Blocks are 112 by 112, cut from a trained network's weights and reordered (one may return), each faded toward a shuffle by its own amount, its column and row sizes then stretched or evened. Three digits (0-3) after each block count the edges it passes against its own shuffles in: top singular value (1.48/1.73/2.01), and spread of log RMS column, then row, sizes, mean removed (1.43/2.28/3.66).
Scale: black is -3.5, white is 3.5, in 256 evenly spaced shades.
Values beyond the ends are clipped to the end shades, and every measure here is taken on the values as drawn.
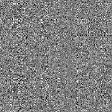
3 2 1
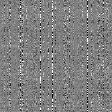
2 3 0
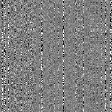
3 3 0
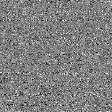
0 0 2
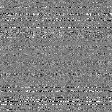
1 1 3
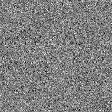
1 0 1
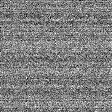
3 1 0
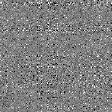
2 2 2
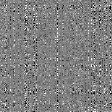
0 3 2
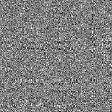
3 2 1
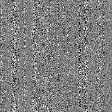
0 3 0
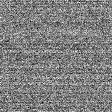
2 0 1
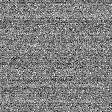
2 0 0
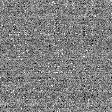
0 1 1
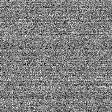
2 1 1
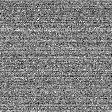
3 0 1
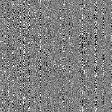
2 3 1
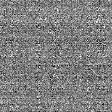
2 2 1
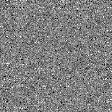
2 1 1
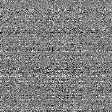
2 2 2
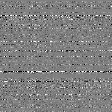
2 1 3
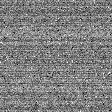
3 0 0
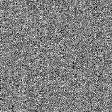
1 1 0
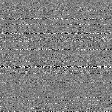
2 0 3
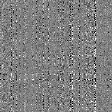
1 3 1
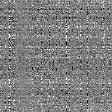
3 3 1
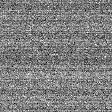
3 1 0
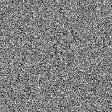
1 1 1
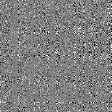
0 3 2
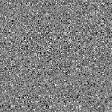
3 1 2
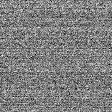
2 1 0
